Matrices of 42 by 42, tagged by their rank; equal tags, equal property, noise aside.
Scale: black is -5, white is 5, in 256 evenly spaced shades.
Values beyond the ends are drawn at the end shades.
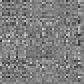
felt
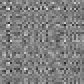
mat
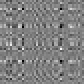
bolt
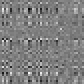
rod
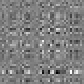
bolt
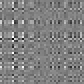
rod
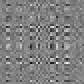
rod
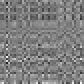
mat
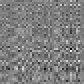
felt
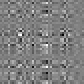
bolt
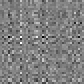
bolt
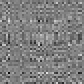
mat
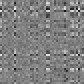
rod
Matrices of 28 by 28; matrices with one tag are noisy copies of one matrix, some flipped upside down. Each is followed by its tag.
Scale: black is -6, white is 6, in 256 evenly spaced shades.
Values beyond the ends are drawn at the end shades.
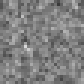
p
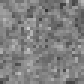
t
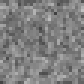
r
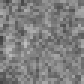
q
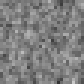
p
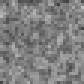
r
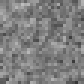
t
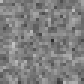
p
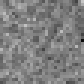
t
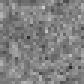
r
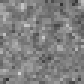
t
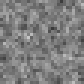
p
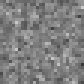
p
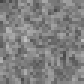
q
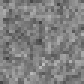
r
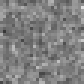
r
